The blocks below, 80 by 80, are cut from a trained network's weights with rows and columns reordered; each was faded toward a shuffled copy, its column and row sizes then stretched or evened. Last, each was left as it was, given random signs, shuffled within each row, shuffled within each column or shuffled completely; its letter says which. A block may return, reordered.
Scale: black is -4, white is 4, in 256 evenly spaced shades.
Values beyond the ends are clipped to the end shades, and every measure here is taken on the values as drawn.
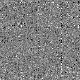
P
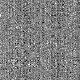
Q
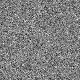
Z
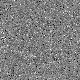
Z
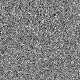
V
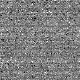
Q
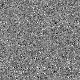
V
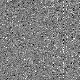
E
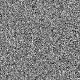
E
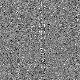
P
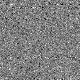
V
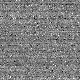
V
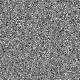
Z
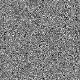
P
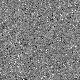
Z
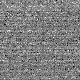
V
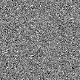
P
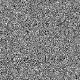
Q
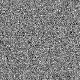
V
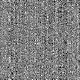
Q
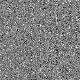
E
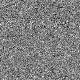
V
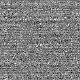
Q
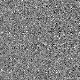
P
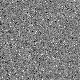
Z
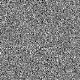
P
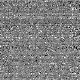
Q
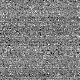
Q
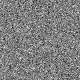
Z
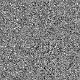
P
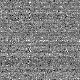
Q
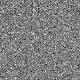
P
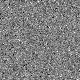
Z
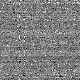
Q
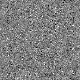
E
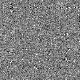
P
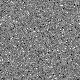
Z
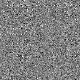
P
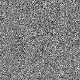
P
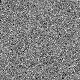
Z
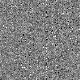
E
